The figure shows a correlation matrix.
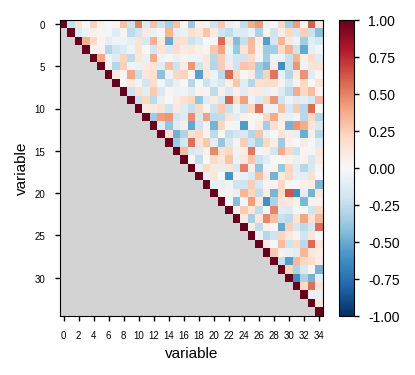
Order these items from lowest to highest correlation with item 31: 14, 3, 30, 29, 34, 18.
30, 29, 3, 18, 14, 34
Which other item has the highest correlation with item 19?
11
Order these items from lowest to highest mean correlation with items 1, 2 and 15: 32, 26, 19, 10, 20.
26, 32, 10, 19, 20
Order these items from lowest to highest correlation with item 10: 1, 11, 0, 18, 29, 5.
1, 5, 11, 18, 29, 0
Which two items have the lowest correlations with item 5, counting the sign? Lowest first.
29, 27
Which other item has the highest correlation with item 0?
33
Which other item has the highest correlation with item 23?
27
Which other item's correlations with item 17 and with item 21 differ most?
14
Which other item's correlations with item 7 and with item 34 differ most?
24
